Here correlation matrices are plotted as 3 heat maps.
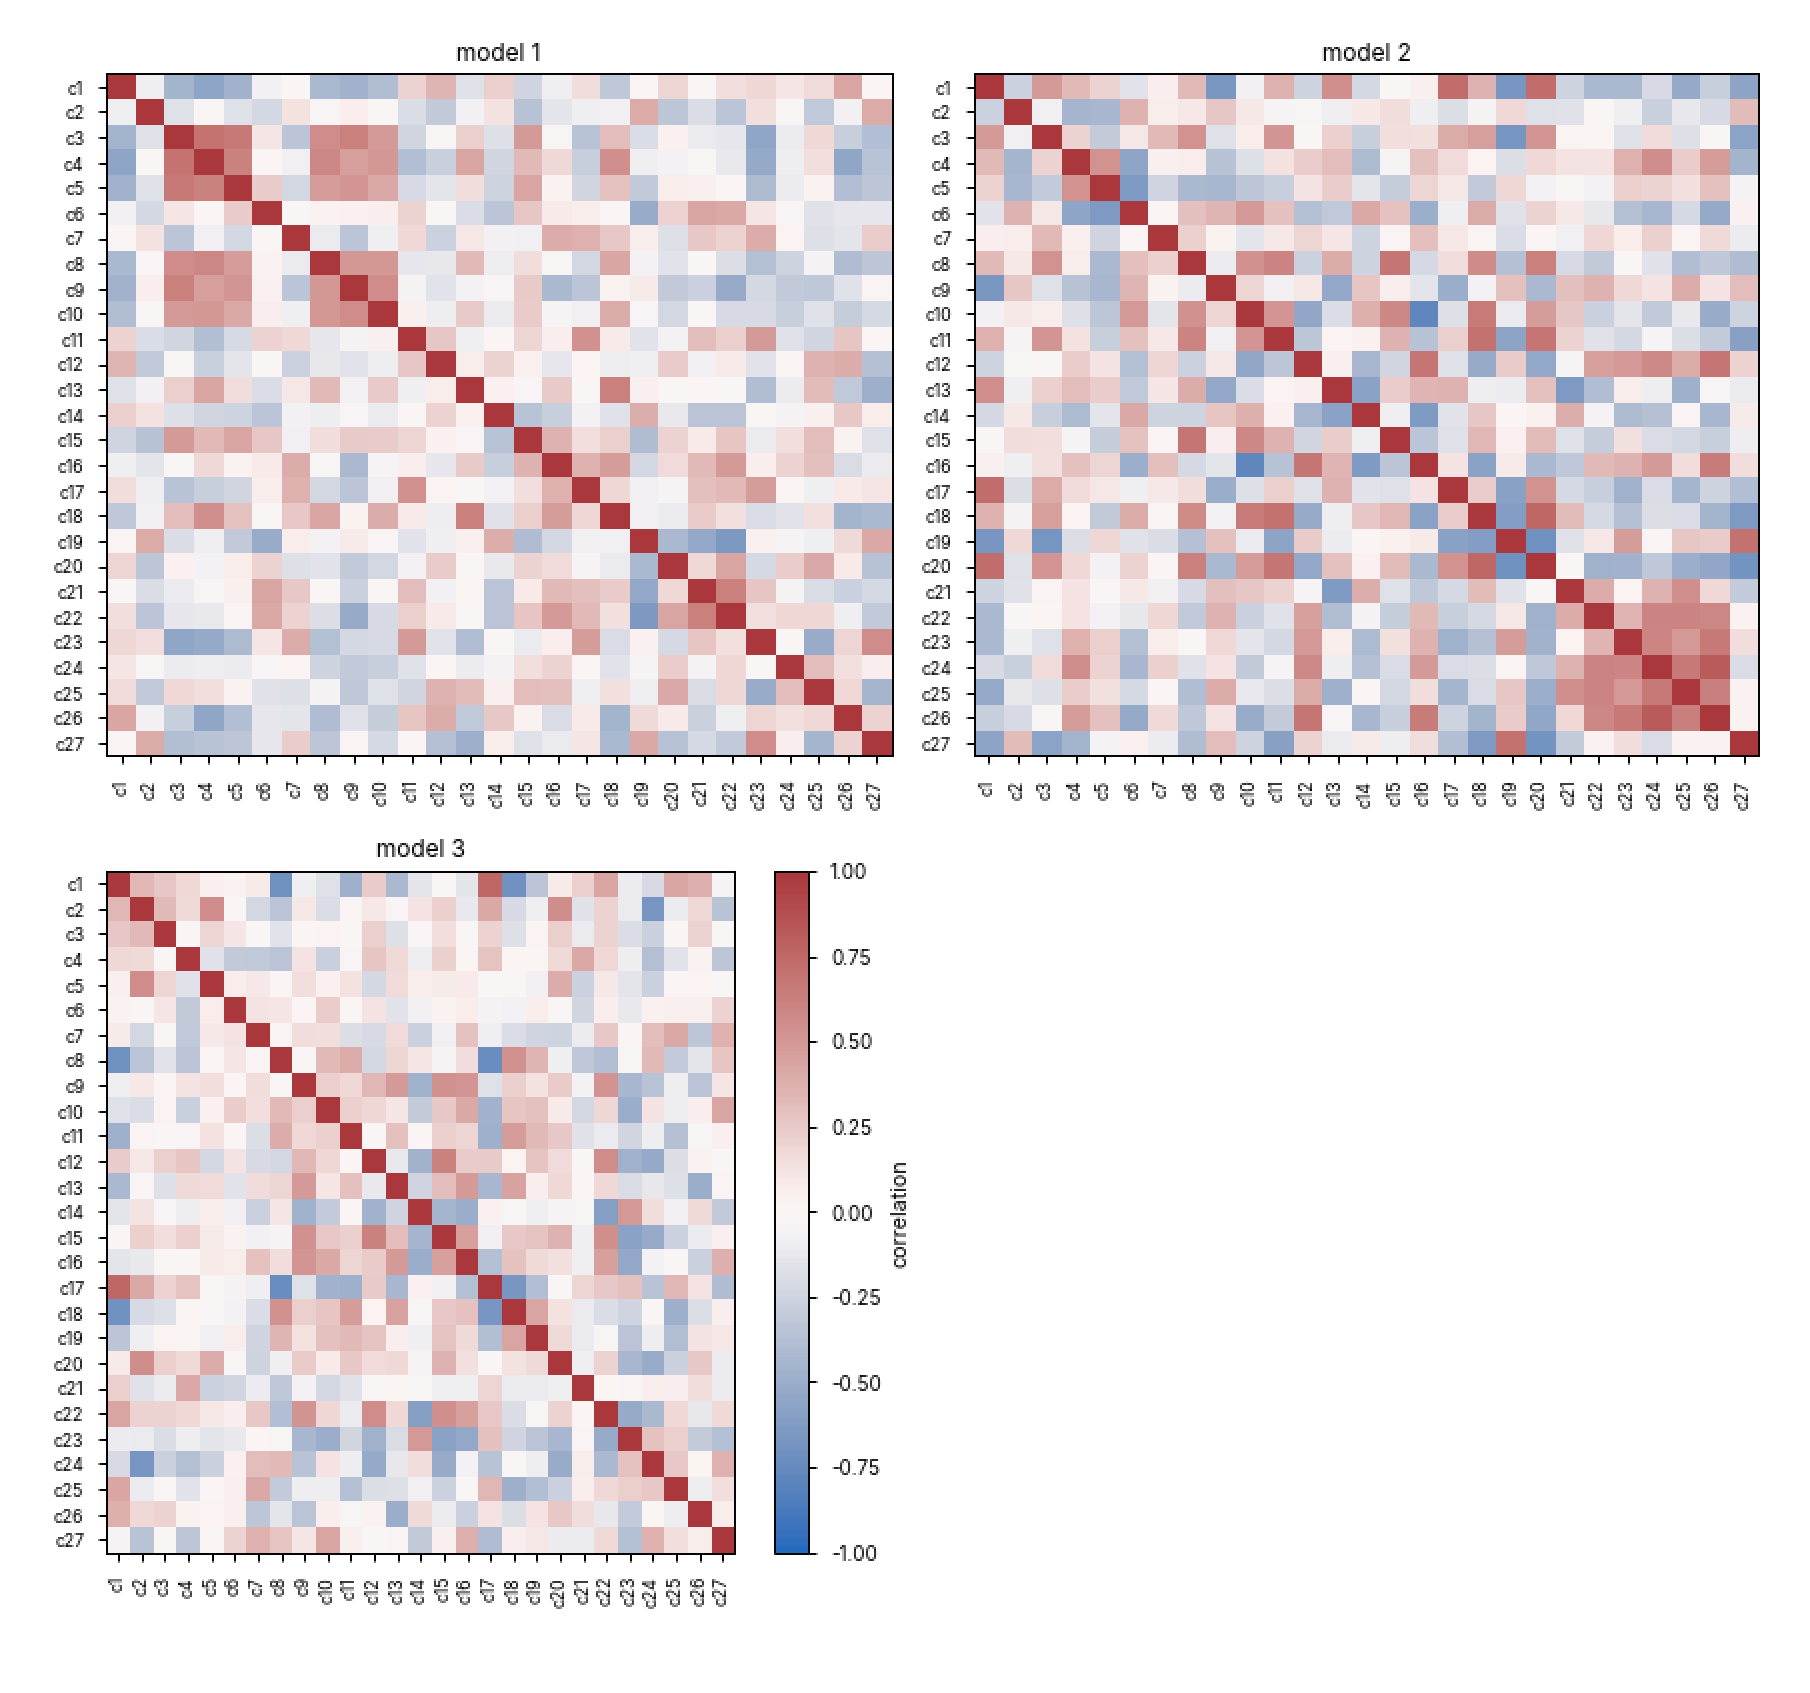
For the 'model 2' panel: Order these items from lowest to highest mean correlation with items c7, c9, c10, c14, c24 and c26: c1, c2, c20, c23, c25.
c1, c20, c2, c23, c25
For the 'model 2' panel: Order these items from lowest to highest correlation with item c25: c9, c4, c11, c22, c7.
c11, c7, c4, c9, c22
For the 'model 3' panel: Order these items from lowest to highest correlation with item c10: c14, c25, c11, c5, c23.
c23, c14, c25, c5, c11
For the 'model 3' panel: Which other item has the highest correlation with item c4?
c21
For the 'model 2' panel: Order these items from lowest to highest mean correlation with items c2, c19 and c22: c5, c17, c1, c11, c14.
c1, c17, c11, c5, c14
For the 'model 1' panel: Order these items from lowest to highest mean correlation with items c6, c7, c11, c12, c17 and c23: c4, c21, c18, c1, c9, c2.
c4, c9, c2, c18, c1, c21
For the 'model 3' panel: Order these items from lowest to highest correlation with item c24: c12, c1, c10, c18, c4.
c12, c4, c1, c18, c10
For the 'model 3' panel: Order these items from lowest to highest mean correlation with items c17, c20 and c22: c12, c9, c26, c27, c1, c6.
c27, c6, c26, c9, c12, c1
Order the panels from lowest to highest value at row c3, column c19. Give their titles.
model 2, model 1, model 3
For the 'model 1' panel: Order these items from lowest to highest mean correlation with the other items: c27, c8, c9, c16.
c27, c9, c8, c16
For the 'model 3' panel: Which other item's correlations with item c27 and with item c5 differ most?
c2
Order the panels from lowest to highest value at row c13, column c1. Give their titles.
model 3, model 1, model 2
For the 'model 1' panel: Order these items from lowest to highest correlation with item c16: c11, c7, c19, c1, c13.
c19, c1, c11, c13, c7
